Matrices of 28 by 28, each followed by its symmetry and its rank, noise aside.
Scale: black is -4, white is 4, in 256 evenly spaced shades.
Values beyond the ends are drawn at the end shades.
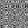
antisymmetric, rank two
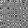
symmetric, rank three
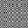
symmetric, rank one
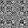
symmetric, rank three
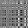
no symmetry, rank one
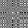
symmetric, rank one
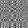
no symmetry, rank one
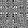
antisymmetric, rank two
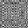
no symmetry, rank two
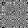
symmetric, rank three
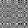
no symmetry, rank one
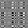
no symmetry, rank one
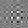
symmetric, rank one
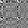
no symmetry, rank two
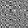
no symmetry, rank two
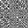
symmetric, rank three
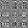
antisymmetric, rank two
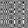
no symmetry, rank one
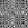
symmetric, rank two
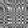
no symmetry, rank two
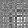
symmetric, rank one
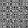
symmetric, rank two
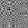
symmetric, rank two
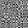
antisymmetric, rank two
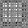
symmetric, rank one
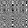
no symmetry, rank one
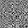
symmetric, rank three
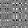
no symmetry, rank one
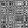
no symmetry, rank two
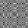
symmetric, rank one
